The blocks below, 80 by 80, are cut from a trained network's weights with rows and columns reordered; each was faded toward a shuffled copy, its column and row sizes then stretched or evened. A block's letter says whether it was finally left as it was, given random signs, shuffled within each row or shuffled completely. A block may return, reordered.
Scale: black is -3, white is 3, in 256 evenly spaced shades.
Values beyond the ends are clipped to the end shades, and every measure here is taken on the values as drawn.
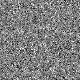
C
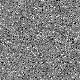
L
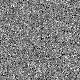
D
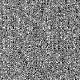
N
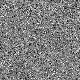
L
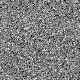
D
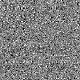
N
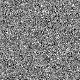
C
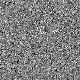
L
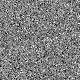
D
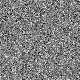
D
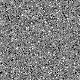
L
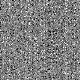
N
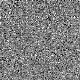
C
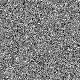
D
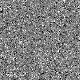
C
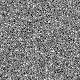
D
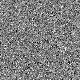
L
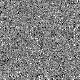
C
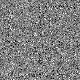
C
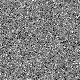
D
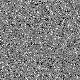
L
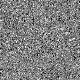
C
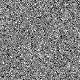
N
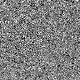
C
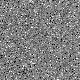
D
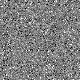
C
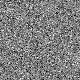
D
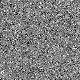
L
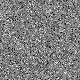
D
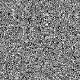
N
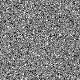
L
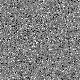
L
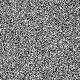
D
